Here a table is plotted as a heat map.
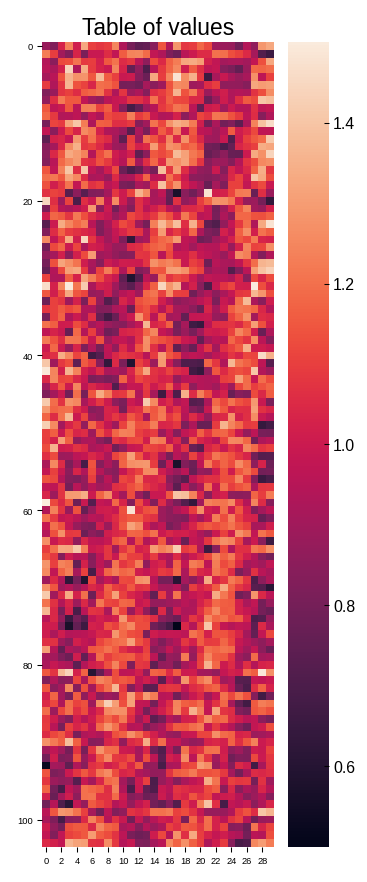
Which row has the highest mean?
65
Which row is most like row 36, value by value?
52
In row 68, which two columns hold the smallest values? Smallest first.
6, 25
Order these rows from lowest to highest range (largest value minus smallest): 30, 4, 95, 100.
100, 95, 30, 4
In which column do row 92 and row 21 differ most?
26
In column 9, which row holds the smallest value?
44
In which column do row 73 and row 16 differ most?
28
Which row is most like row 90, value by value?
47
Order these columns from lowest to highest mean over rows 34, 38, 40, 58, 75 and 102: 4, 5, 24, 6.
6, 24, 5, 4
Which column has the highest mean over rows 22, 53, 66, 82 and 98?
21
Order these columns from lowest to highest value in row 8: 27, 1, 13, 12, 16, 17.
12, 13, 1, 27, 16, 17
